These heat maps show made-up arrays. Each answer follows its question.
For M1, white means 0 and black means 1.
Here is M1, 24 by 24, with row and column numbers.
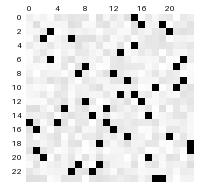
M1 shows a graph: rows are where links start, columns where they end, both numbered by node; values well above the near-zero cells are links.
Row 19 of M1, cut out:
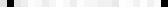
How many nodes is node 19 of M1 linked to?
2
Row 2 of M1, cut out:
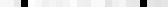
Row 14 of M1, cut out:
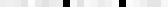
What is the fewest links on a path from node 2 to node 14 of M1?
3
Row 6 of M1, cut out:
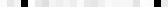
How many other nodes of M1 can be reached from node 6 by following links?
7
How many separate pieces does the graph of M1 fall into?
3
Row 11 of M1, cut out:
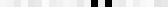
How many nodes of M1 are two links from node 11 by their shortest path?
3
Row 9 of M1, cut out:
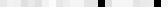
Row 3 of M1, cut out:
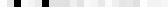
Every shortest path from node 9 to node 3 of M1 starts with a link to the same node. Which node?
node 22
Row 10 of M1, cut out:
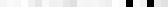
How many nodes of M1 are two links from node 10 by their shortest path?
2
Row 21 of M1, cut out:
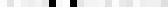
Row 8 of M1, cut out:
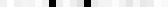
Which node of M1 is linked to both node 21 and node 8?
node 7
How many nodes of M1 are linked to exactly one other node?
3
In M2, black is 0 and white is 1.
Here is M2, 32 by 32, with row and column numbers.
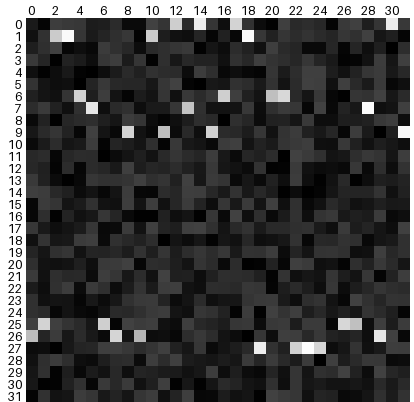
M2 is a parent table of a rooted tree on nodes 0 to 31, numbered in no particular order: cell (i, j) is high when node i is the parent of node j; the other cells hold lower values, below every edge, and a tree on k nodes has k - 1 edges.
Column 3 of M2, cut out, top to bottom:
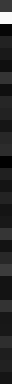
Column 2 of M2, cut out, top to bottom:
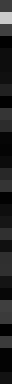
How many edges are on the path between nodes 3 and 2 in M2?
2
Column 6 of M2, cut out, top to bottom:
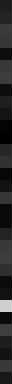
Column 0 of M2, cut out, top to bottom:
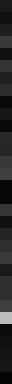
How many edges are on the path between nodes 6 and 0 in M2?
3
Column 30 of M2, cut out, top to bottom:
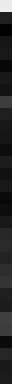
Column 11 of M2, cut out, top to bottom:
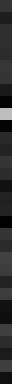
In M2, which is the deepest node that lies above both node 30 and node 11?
26
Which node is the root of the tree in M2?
25
